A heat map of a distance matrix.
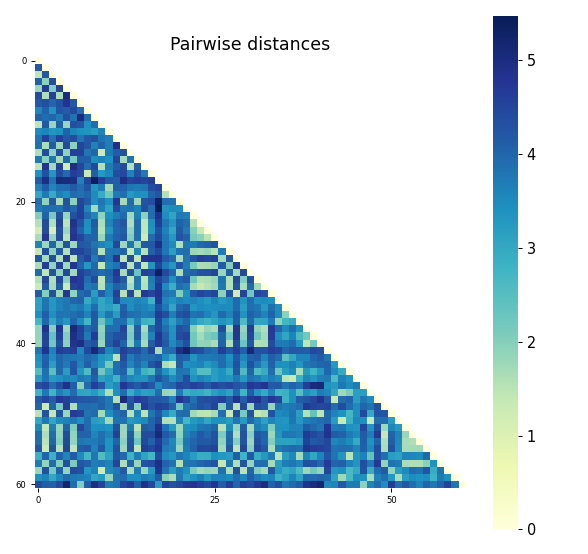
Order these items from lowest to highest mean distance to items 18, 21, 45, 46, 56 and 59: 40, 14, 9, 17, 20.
9, 14, 20, 40, 17
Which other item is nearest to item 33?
28
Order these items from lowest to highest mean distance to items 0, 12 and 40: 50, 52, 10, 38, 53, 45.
50, 38, 52, 53, 45, 10
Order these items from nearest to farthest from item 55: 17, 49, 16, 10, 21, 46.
49, 10, 21, 46, 16, 17
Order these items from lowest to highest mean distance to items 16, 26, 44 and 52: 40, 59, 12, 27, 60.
12, 59, 27, 40, 60
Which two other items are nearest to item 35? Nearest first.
45, 36
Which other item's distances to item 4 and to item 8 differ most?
15
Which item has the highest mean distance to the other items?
17
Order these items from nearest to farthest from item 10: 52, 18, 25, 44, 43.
18, 43, 44, 52, 25
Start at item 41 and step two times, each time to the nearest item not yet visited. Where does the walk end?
60
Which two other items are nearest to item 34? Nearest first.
56, 37
